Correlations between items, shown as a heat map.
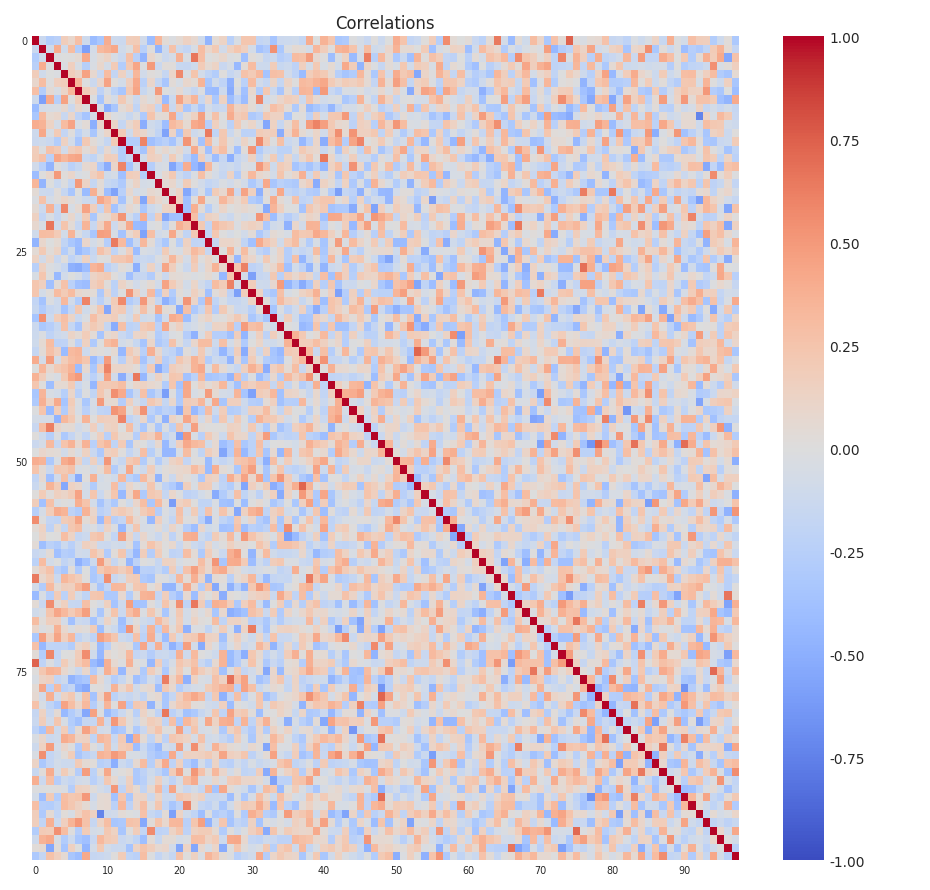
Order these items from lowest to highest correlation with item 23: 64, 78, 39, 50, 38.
50, 64, 38, 78, 39
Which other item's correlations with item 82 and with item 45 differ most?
85
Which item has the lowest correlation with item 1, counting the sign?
7
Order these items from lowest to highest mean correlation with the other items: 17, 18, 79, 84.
18, 17, 79, 84
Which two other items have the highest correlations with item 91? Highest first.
21, 59
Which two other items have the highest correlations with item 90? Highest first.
48, 83
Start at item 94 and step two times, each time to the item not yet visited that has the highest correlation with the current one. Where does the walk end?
69
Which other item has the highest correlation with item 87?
84
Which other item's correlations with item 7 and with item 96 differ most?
73
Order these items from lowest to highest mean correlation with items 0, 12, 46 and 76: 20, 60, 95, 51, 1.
60, 51, 1, 20, 95
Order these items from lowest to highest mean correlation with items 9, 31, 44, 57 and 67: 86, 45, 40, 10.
40, 86, 10, 45
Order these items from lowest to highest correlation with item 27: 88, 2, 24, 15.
15, 2, 24, 88
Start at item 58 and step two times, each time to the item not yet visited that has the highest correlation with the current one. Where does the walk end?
92
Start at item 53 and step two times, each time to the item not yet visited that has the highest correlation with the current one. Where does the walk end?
54
